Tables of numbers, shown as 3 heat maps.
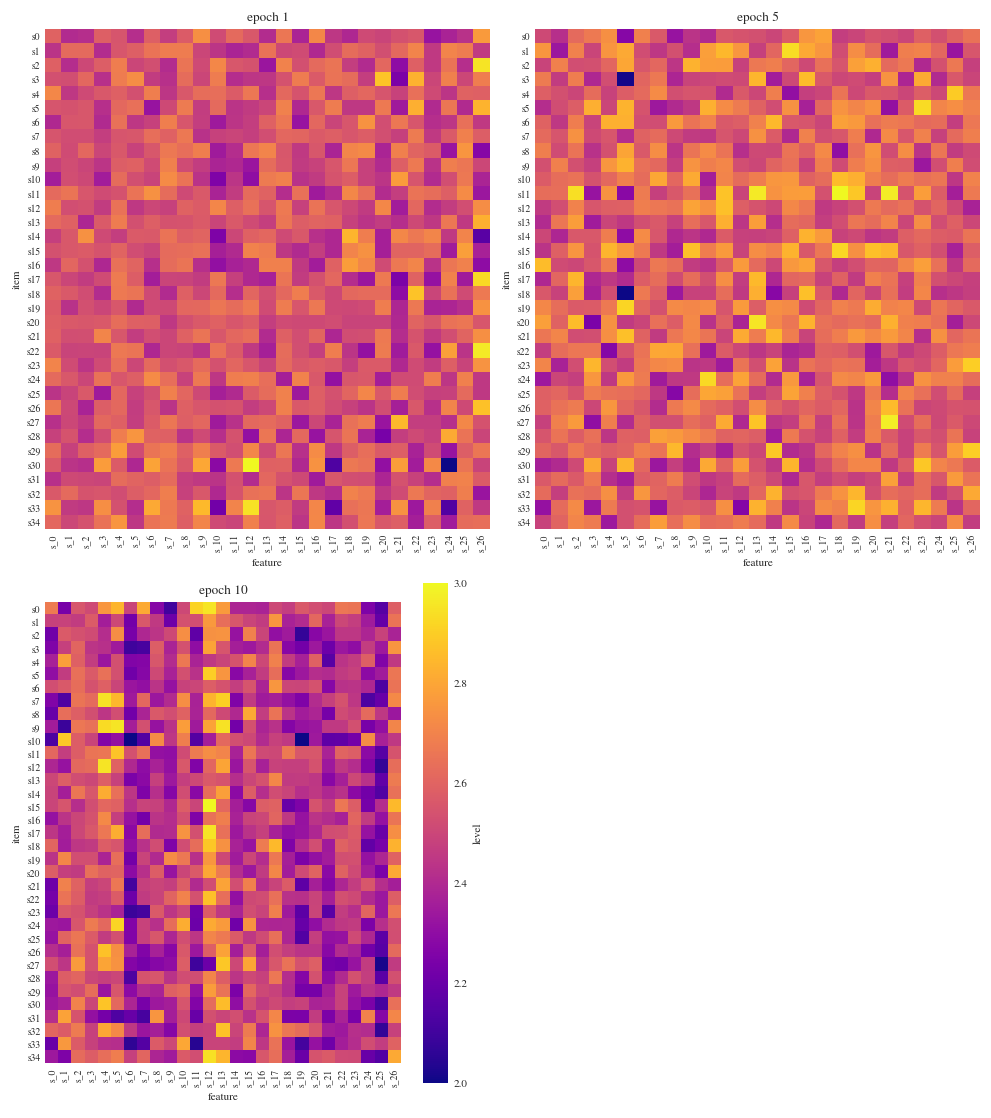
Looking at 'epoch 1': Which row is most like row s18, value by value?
s3
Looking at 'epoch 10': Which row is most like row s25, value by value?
s28
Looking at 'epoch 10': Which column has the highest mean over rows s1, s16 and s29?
s_12
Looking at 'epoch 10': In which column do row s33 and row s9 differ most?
s_1
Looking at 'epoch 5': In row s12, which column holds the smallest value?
s_26
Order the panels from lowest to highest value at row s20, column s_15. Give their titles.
epoch 10, epoch 1, epoch 5
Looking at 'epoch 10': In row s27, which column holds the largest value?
s_13
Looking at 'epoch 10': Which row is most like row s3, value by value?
s23
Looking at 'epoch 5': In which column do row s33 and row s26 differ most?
s_19
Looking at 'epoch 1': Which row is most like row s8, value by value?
s15
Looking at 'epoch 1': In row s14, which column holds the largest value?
s_18
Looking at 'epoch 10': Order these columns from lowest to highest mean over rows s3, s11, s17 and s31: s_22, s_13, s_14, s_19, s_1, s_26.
s_19, s_14, s_22, s_1, s_13, s_26
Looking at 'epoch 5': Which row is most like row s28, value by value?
s34
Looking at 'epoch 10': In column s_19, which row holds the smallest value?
s10
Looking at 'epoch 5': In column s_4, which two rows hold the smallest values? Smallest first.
s22, s34
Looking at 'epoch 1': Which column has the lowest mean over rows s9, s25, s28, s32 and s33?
s_10
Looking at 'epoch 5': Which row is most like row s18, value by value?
s3
